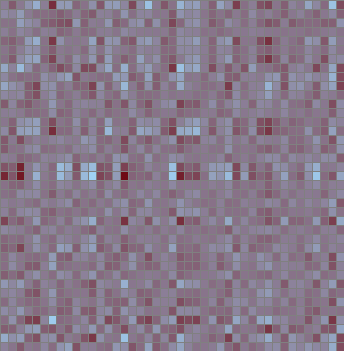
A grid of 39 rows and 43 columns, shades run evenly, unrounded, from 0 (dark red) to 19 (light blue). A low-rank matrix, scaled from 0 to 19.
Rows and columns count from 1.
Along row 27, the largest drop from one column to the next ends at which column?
13
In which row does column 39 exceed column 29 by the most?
10
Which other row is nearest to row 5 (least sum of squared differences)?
7
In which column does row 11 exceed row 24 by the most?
34
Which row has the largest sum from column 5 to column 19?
1
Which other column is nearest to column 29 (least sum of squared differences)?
12
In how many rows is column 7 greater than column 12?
19
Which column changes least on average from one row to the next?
26
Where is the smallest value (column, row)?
16, 20
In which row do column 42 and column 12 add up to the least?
36
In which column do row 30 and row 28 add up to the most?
22
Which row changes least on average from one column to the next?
4
